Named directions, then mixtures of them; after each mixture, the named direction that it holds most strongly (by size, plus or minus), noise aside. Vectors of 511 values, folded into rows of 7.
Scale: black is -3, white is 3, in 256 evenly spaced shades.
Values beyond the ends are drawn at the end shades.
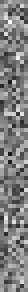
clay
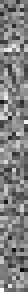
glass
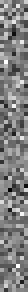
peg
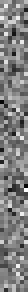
peg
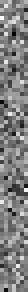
peg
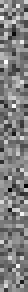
peg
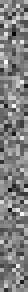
peg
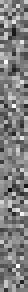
peg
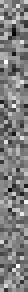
peg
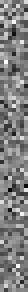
peg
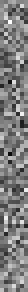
clay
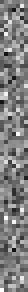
clay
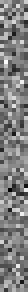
peg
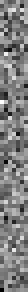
glass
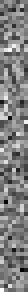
glass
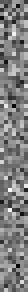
peg
